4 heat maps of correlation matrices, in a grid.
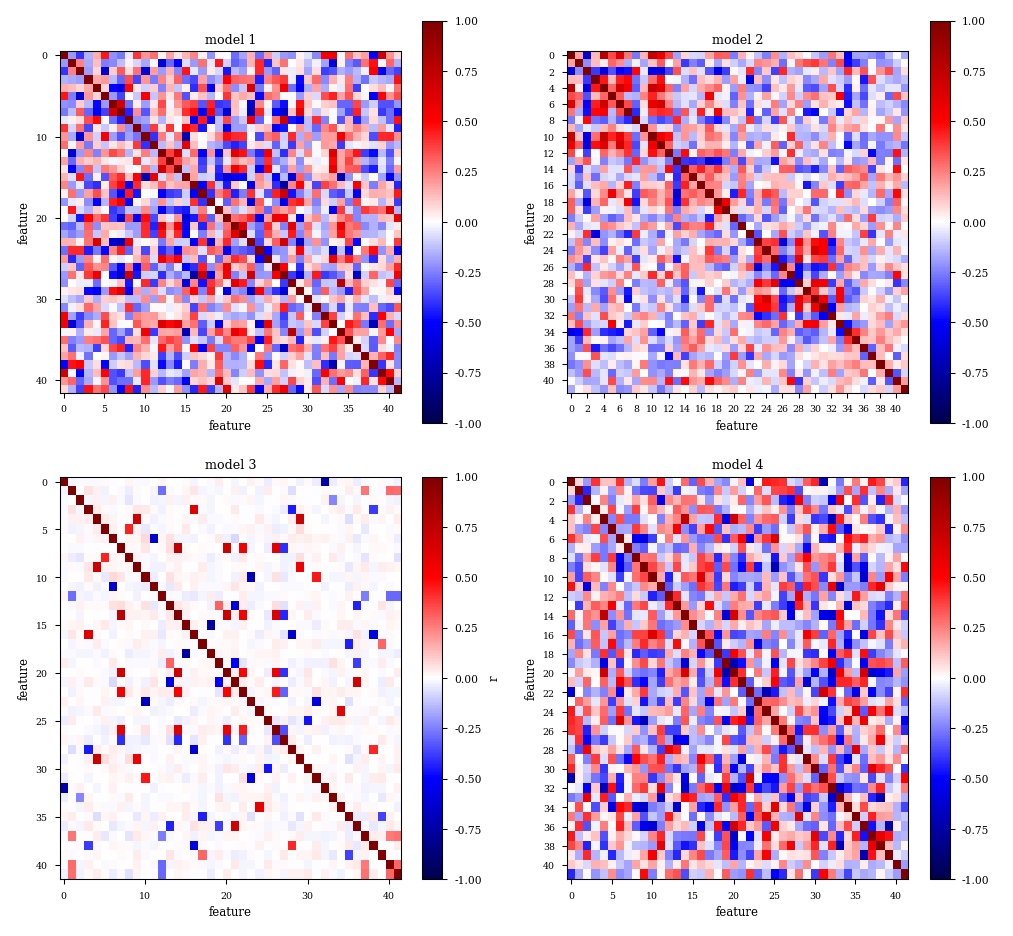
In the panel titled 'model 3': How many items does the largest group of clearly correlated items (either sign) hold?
6
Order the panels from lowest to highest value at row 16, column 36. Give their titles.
model 4, model 3, model 2, model 1
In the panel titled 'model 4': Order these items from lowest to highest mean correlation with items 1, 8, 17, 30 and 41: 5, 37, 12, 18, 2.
18, 2, 12, 37, 5
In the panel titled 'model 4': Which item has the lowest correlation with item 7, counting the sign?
29
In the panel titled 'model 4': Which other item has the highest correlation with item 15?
33
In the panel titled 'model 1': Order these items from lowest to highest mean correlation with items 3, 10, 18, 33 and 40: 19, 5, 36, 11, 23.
11, 23, 19, 36, 5
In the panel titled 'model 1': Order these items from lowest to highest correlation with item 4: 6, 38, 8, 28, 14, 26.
6, 28, 14, 38, 26, 8
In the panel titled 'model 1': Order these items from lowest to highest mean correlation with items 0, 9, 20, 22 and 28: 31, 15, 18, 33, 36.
15, 31, 18, 36, 33
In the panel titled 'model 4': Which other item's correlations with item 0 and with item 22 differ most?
31
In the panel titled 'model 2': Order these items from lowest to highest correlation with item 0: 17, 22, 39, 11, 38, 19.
38, 39, 22, 17, 19, 11
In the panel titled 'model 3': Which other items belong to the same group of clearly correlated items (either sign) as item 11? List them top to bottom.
6
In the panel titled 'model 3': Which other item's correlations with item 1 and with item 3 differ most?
16
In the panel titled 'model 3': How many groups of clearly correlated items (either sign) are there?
14
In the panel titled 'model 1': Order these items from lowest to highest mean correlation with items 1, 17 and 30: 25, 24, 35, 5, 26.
25, 35, 5, 24, 26
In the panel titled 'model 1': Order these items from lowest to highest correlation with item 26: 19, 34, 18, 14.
18, 14, 34, 19
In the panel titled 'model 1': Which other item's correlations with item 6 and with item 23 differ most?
7
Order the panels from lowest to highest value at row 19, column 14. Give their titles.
model 4, model 1, model 3, model 2
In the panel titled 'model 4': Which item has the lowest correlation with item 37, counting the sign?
20
